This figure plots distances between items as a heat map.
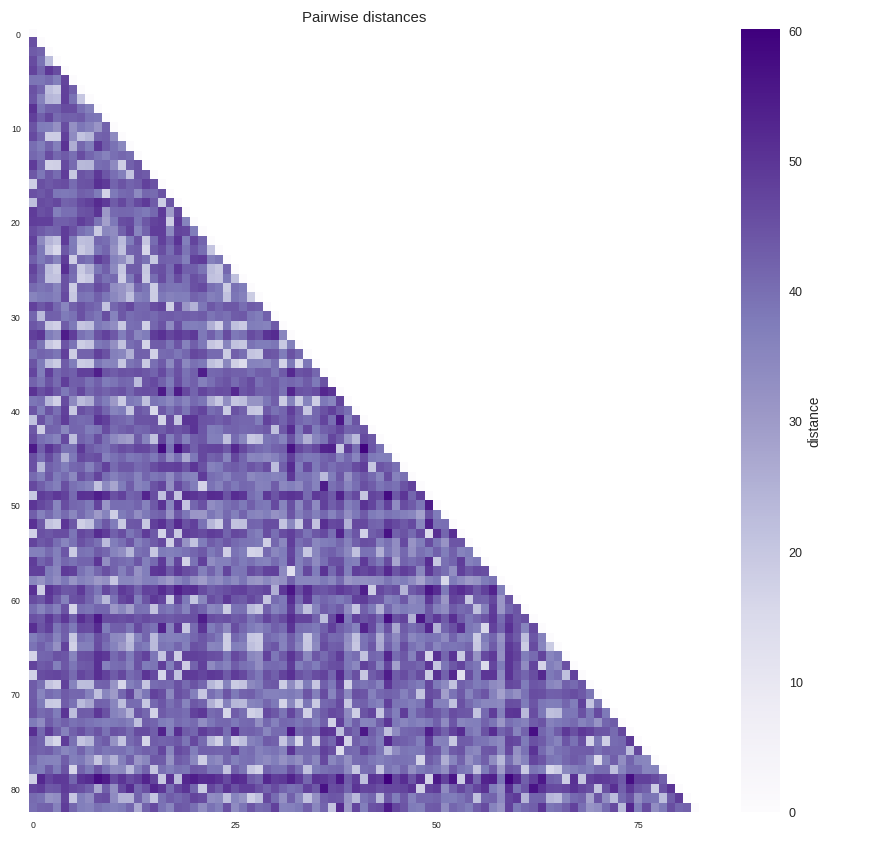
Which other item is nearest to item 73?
37
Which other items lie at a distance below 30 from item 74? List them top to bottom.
38, 44, 76
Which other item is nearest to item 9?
17
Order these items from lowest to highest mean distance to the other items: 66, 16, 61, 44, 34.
61, 34, 66, 16, 44
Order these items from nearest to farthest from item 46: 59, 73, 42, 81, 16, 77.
42, 59, 73, 77, 81, 16
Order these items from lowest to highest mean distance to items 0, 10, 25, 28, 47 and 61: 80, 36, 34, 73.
34, 73, 36, 80
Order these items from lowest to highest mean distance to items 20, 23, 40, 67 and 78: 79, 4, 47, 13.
47, 13, 4, 79
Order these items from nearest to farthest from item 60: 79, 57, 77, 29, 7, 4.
29, 77, 4, 7, 57, 79
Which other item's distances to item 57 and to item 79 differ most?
32
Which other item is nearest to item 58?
51
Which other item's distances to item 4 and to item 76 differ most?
38
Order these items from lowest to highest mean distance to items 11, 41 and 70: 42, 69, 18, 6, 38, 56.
69, 6, 18, 42, 56, 38
